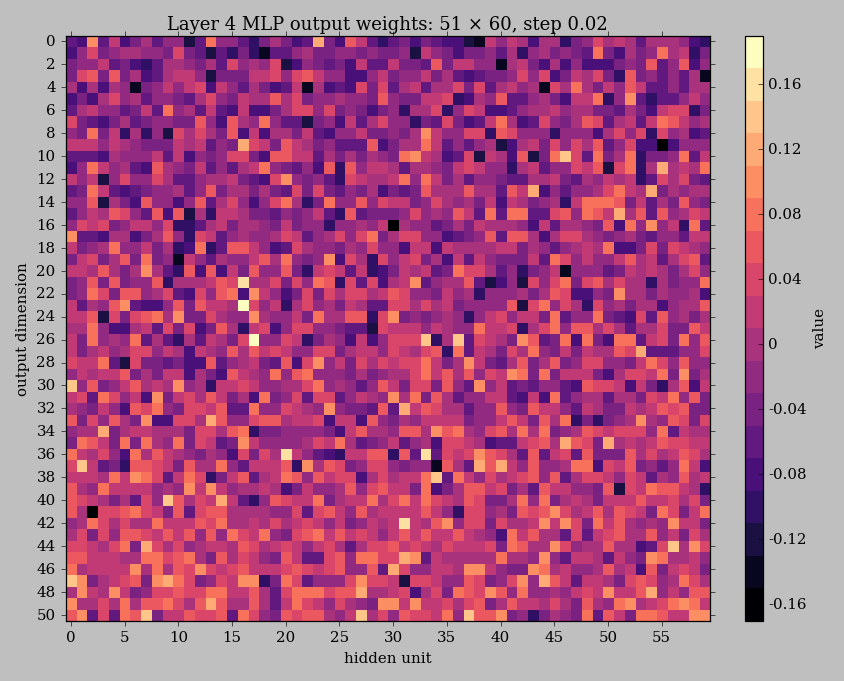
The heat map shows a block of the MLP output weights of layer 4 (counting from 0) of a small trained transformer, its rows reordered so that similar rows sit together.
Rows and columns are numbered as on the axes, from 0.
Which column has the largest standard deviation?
13
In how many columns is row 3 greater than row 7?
26
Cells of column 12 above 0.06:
2
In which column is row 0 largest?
23
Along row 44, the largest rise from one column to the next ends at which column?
7
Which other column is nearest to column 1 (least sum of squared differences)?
58
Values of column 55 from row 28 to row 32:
0.04 0.08 -0.1 0.02 0.06
